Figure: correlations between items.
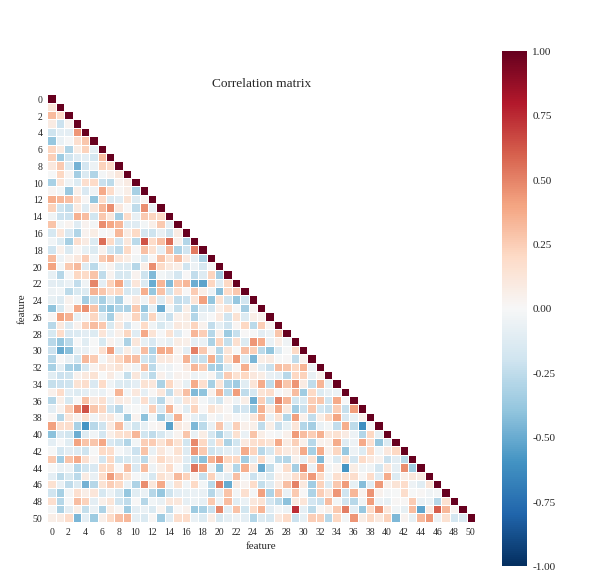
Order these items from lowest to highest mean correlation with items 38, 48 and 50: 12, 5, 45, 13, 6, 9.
13, 5, 9, 12, 6, 45
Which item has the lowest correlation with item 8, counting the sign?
3
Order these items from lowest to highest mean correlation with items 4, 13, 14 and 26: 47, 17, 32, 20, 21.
47, 32, 21, 20, 17
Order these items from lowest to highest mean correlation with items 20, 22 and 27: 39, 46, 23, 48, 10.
48, 10, 23, 39, 46
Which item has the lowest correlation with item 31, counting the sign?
24
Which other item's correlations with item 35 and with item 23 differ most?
44
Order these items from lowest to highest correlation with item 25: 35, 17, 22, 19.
17, 19, 22, 35
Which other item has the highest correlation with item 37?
4
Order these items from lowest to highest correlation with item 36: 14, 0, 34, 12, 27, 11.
0, 12, 14, 11, 34, 27
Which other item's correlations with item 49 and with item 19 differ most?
29
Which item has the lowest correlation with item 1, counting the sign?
30
